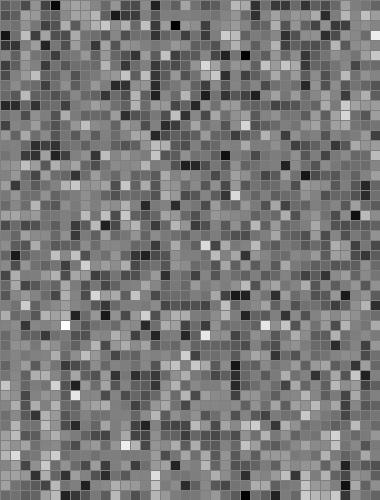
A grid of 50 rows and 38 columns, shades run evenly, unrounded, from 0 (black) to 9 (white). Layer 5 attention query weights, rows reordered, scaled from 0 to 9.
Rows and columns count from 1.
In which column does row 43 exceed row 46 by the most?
26
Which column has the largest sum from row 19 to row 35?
7
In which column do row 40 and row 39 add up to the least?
24
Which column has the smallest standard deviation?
30
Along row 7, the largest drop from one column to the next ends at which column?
31
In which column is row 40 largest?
8
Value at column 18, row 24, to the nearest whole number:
4
